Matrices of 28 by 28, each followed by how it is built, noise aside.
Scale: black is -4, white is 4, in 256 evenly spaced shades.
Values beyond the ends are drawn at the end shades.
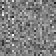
uneven columns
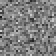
repeating rows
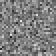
noise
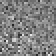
lower triangular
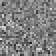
lower triangular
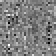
uneven columns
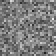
repeating rows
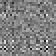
low rank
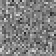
noise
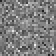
repeating rows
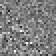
lower triangular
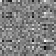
low rank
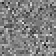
diagonal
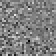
lower triangular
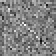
diagonal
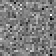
uneven columns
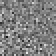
lower triangular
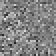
lower triangular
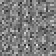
repeating rows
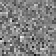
lower triangular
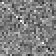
diagonal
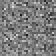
repeating rows
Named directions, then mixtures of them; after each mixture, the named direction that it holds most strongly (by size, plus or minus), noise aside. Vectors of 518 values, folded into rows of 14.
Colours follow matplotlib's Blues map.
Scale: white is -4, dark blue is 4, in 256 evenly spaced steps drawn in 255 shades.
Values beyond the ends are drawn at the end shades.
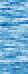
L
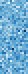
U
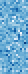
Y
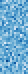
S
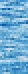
L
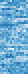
L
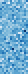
U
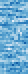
L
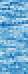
L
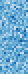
S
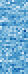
U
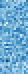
S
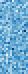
U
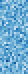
S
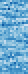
L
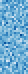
S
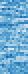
L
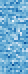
Y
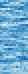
L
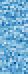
S
